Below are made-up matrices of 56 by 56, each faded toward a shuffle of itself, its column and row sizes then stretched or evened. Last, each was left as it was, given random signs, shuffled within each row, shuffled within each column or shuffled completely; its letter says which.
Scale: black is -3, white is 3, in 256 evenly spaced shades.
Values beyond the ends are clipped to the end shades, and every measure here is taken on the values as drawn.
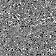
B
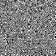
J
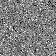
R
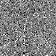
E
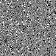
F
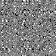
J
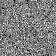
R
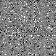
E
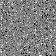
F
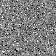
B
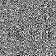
J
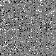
E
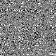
E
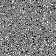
B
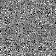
E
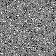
R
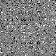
J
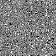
E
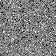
R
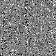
F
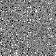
E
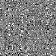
J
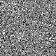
E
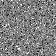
R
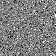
R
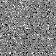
E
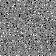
B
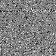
B
